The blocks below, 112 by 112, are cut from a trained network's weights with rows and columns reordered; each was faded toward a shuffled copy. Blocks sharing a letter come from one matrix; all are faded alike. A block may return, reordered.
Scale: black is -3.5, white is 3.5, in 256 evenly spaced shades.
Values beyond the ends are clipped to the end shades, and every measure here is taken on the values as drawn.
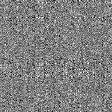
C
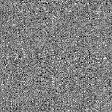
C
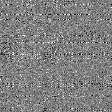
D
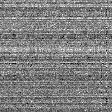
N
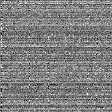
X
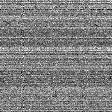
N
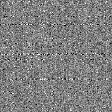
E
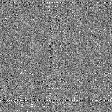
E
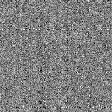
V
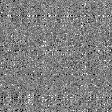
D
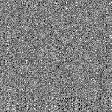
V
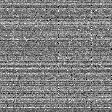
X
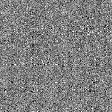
C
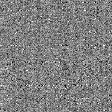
C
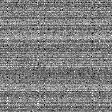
X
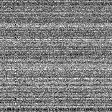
N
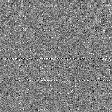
E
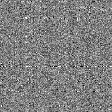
V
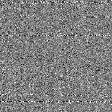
E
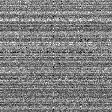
N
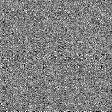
C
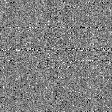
E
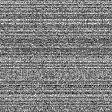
N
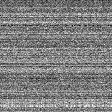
N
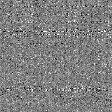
D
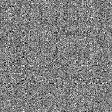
C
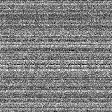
N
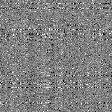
D
